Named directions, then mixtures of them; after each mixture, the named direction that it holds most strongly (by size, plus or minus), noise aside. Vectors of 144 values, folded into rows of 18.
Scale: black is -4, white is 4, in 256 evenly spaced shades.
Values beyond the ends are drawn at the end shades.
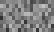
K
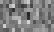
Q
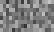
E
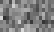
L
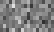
L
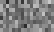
E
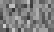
Q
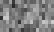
L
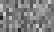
E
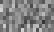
L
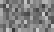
K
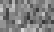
L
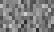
K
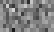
Q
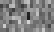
Q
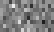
L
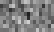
Q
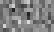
Q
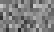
K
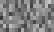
E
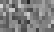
Q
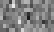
L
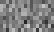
K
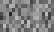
K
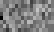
K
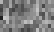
L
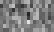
Q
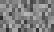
K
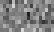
L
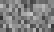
K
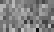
L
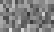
L
